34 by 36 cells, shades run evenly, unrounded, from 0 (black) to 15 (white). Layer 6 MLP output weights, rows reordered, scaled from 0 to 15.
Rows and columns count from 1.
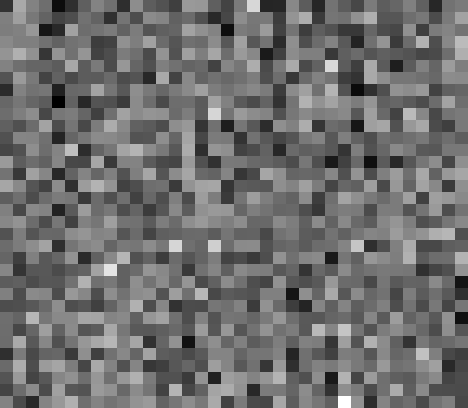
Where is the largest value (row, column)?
34, 27
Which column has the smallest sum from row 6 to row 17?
5
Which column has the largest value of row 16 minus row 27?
36
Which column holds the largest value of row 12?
15
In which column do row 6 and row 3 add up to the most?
6
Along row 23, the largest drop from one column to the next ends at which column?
10
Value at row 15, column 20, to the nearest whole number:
4
